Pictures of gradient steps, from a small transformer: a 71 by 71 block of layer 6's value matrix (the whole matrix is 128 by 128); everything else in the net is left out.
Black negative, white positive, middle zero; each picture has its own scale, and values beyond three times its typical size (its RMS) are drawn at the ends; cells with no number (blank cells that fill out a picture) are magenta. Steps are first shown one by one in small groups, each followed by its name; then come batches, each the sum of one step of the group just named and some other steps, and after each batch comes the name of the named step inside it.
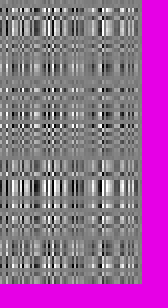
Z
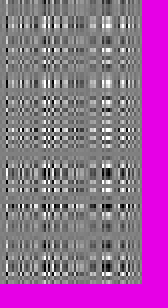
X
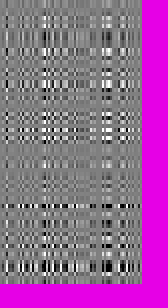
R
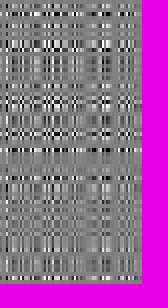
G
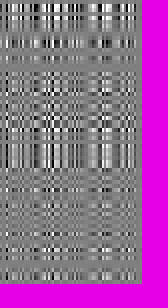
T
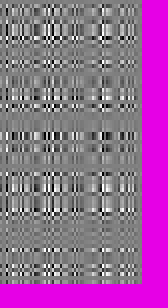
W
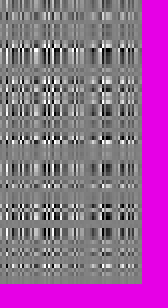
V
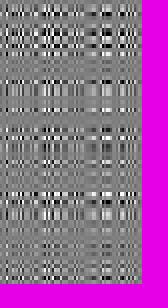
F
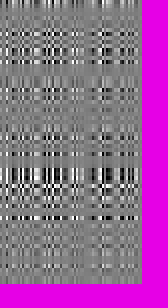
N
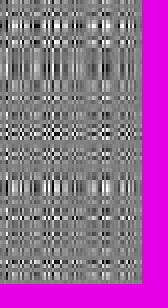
G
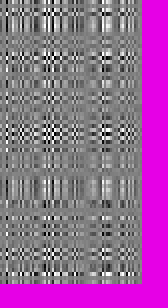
G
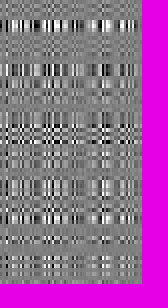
Z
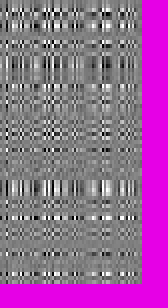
G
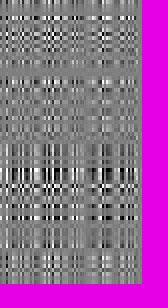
N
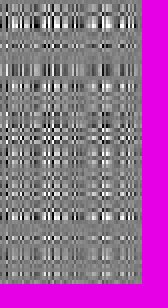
T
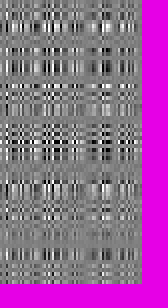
G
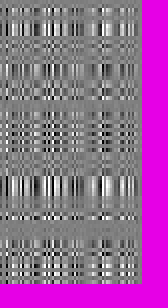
Z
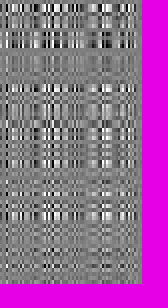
T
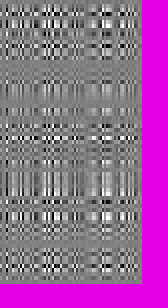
F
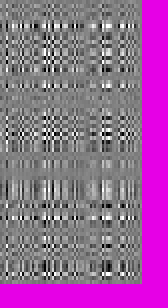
R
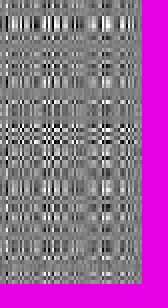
X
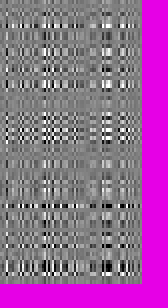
R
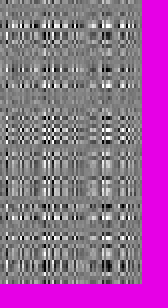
R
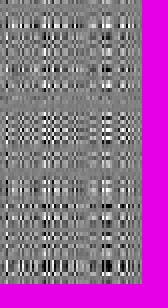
R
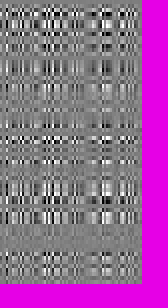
F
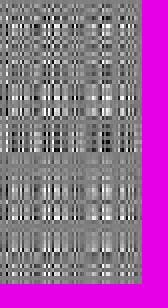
W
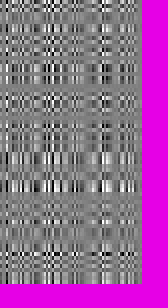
W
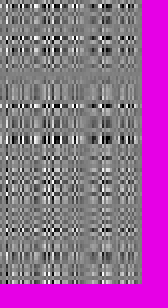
W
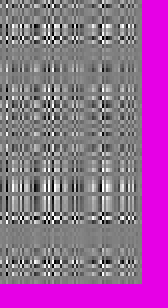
W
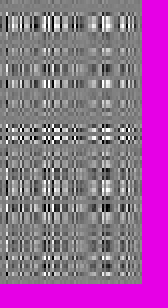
X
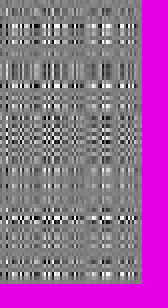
G
